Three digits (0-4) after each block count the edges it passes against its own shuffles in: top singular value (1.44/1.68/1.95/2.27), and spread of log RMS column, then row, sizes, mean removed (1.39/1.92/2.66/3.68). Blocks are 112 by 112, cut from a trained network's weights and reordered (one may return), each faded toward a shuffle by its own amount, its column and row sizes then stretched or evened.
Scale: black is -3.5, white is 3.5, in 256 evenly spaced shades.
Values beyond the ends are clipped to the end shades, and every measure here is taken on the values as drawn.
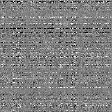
4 3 4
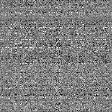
2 3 3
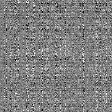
3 4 1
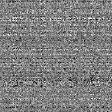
3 3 3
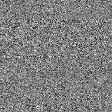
2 1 2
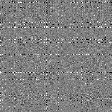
4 3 3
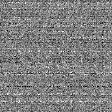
3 2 3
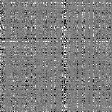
3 4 3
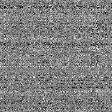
2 3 3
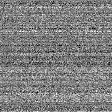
4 1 3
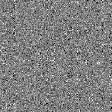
2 2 0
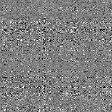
1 3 4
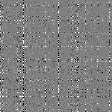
3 4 3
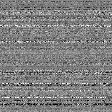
4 0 4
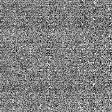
1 3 0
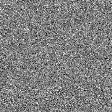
1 0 2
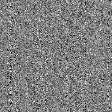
0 3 0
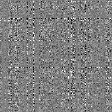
0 4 3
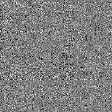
0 3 3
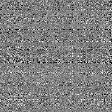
0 3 4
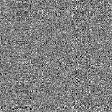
3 2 2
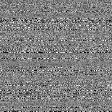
0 0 4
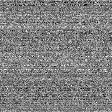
3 0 3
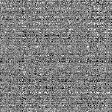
3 3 3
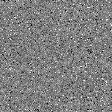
2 1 1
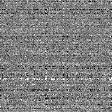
4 3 3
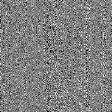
0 4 0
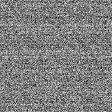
1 2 0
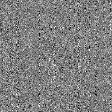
0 3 1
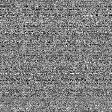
2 0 3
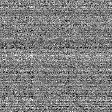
4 2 2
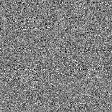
0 0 2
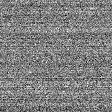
3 1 1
